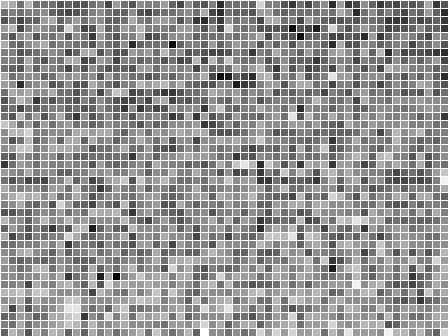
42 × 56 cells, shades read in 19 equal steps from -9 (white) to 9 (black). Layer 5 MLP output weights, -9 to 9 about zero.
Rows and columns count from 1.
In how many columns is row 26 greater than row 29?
29
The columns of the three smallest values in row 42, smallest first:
26, 49, 44
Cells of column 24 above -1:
20
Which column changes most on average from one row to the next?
42
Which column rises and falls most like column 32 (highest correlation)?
31
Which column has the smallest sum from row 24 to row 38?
45
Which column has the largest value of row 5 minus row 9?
38
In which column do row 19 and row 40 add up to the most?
32
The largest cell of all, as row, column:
35, 15
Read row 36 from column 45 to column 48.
-8 -1 -3 -4
